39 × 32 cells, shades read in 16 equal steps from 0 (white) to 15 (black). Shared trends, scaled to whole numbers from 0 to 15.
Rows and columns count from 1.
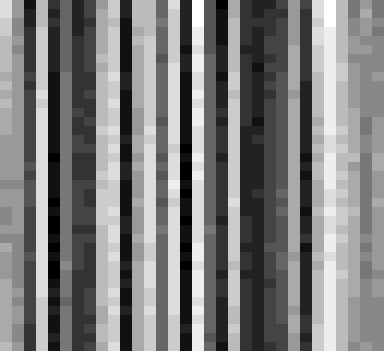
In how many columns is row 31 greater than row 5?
10
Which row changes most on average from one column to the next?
18
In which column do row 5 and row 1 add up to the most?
19
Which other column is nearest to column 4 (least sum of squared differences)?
13
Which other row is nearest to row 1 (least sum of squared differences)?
2
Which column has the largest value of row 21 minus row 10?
1
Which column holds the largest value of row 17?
16
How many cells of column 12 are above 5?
12
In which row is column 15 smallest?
21
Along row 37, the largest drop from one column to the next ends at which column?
17
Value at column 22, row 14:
14
